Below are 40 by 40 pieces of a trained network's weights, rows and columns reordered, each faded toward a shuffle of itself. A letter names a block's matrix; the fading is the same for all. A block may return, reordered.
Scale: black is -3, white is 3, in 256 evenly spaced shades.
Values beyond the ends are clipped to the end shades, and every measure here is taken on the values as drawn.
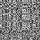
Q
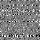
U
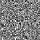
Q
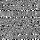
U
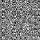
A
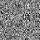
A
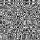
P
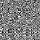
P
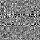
P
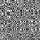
P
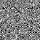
U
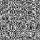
A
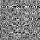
P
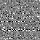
U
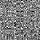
A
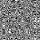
A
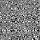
P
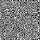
P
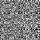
A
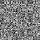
Q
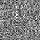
Q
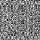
Q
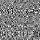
P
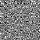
P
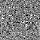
U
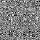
U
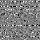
U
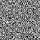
Q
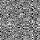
P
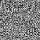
Q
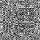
Q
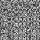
Q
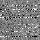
U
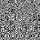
A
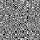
P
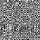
A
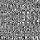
P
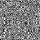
Q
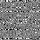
U
